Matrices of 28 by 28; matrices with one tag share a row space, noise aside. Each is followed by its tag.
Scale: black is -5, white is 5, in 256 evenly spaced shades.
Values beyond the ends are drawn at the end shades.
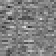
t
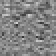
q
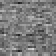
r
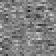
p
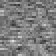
r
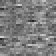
r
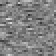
t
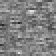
r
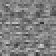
q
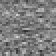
q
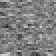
t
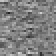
t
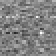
q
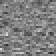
p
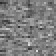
t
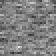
r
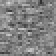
t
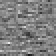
t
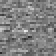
t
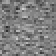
q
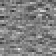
r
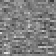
p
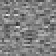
q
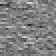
t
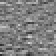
t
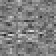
t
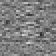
q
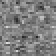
q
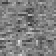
t
